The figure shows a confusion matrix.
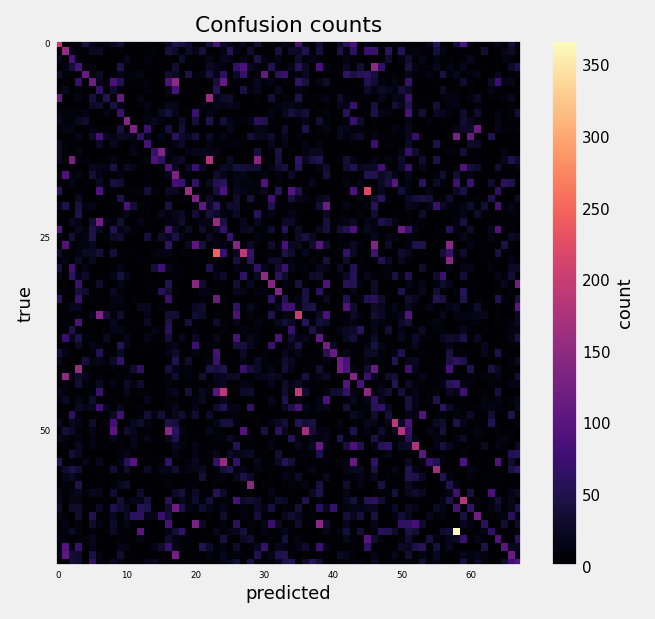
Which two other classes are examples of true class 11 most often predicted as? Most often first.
61, 13
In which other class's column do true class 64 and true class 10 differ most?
45
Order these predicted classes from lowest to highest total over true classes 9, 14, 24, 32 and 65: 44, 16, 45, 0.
44, 45, 0, 16
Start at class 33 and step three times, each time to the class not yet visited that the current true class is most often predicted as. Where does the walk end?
17
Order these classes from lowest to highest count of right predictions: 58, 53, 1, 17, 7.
7, 58, 53, 17, 1
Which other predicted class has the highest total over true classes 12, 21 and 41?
58
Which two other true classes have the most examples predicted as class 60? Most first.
12, 18
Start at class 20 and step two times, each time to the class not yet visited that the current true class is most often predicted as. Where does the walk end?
67
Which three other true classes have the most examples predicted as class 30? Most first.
4, 18, 65
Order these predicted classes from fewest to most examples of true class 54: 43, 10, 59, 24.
10, 59, 43, 24
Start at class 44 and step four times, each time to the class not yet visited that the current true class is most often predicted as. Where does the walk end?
39
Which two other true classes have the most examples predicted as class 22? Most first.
15, 7
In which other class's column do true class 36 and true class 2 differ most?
3
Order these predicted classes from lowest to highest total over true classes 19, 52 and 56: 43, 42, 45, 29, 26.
29, 42, 26, 43, 45
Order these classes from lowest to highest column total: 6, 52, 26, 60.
60, 52, 6, 26
